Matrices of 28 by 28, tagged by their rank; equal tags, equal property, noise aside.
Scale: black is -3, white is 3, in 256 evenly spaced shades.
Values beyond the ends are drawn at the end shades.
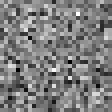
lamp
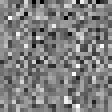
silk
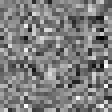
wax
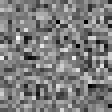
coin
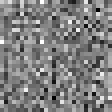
coin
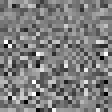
silk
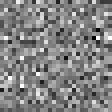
coin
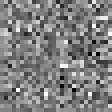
lamp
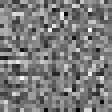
wax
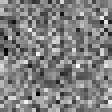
coin
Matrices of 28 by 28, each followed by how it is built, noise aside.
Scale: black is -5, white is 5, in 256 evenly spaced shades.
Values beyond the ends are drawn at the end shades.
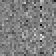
uneven columns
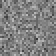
noise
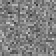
noise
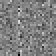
uneven columns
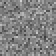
noise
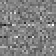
uneven rows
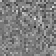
upper triangular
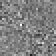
block diagonal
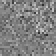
upper triangular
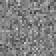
noise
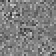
block diagonal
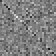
diagonal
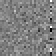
uneven columns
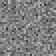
noise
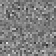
uneven rows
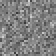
noise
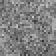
smooth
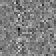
uneven columns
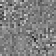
block diagonal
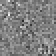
block diagonal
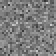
noise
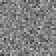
noise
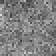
smooth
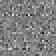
uneven rows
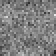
smooth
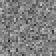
noise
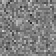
noise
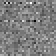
uneven rows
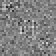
block diagonal
